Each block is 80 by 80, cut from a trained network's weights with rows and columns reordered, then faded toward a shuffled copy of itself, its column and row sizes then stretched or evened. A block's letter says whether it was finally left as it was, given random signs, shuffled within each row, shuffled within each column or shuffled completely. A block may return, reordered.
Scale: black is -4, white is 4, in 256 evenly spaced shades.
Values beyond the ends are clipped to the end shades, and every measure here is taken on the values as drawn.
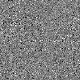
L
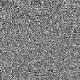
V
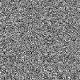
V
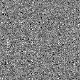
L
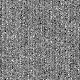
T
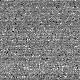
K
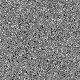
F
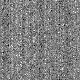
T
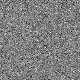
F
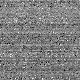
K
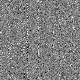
T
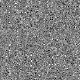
L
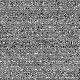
K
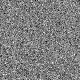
F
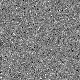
F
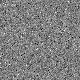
F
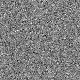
F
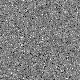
F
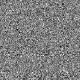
L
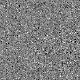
L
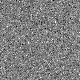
F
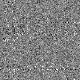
L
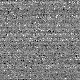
K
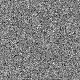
F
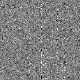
L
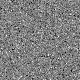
F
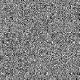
V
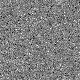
F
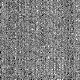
V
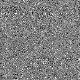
L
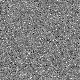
F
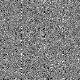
L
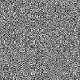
V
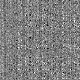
V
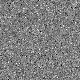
F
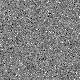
F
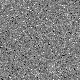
F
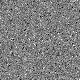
F
